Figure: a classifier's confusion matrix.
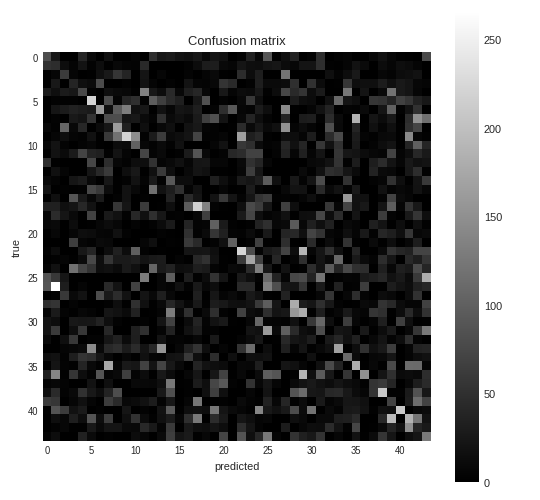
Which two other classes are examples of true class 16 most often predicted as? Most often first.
34, 3
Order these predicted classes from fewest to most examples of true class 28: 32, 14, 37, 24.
37, 32, 14, 24
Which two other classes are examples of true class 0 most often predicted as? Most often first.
25, 43
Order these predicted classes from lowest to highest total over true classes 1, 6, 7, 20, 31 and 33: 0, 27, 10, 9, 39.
0, 10, 9, 39, 27
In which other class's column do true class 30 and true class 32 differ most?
31
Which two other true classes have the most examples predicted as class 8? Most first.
9, 6
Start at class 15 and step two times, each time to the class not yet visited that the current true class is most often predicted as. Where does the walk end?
5
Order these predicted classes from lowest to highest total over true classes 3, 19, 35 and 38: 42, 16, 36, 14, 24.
36, 16, 24, 14, 42
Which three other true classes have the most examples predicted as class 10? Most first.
9, 22, 26
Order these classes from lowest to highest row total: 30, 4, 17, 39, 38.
30, 39, 4, 38, 17
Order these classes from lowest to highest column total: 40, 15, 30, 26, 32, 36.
15, 26, 36, 40, 30, 32
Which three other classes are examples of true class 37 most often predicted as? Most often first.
14, 20, 19
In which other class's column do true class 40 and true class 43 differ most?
19
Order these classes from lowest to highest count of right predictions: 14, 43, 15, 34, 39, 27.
27, 15, 39, 14, 34, 43
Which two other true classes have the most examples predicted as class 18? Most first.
17, 5
